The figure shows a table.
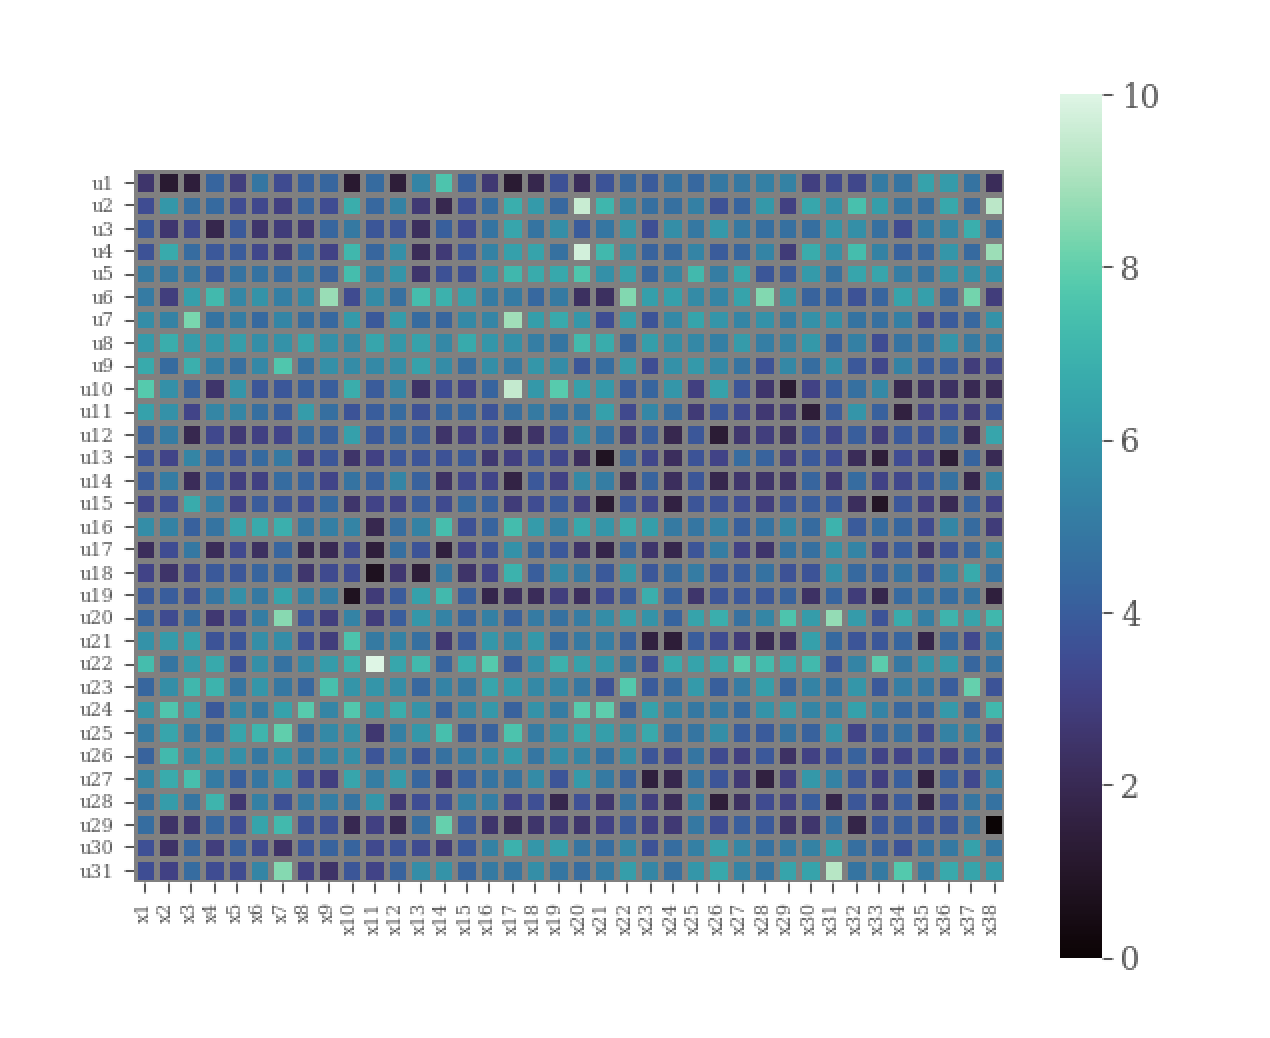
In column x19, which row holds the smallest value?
u28
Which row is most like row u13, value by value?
u15
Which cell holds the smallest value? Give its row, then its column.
u29, x38
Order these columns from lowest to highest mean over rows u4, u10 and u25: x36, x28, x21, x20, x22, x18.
x28, x36, x22, x18, x21, x20
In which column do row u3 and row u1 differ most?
x17
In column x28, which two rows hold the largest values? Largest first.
u6, u22
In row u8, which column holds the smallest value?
x33
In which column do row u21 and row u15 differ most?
x10
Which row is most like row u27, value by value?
u21
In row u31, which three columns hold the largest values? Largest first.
x31, x7, x34
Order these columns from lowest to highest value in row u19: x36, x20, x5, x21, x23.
x20, x21, x36, x5, x23
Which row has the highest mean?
u22
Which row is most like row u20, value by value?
u31
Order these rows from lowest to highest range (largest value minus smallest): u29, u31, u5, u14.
u14, u5, u31, u29
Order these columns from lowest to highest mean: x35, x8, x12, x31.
x35, x8, x12, x31
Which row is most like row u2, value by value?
u4
